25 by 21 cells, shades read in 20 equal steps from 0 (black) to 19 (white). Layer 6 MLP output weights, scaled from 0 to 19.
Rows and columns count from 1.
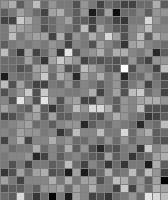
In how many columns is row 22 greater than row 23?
9
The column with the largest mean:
3
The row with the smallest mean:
21
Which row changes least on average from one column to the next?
15
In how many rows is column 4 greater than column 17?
16
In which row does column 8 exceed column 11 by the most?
8
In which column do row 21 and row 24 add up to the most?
20
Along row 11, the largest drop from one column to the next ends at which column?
2
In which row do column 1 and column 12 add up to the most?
14
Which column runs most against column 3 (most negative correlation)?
12
